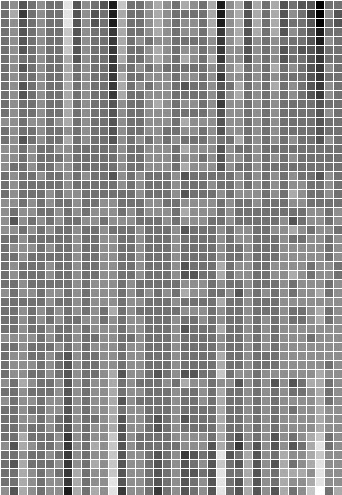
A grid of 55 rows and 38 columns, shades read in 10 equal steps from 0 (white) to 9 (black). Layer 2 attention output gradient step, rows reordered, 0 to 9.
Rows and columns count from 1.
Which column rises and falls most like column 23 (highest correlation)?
7
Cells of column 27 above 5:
7
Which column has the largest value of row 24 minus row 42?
25
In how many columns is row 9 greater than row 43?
18
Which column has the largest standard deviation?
36
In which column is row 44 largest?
8
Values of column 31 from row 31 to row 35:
4 5 5 5 5
